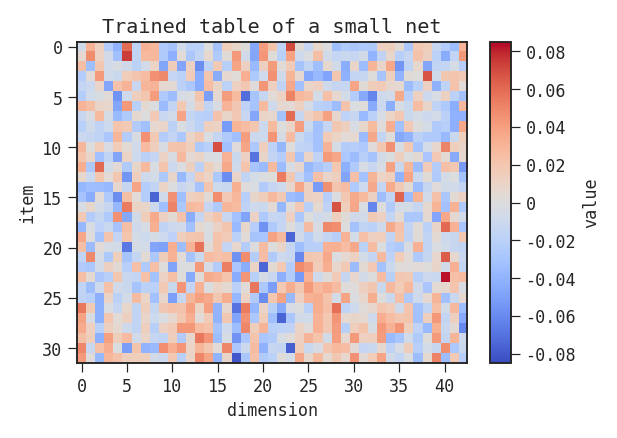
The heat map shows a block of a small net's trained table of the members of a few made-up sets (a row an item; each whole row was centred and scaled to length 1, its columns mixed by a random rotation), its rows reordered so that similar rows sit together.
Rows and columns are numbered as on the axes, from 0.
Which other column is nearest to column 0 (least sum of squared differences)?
33
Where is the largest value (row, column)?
23, 40
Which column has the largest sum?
28
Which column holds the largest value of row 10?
15
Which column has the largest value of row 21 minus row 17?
18
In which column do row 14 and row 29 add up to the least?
2
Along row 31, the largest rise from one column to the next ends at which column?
3
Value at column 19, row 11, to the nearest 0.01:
-0.07
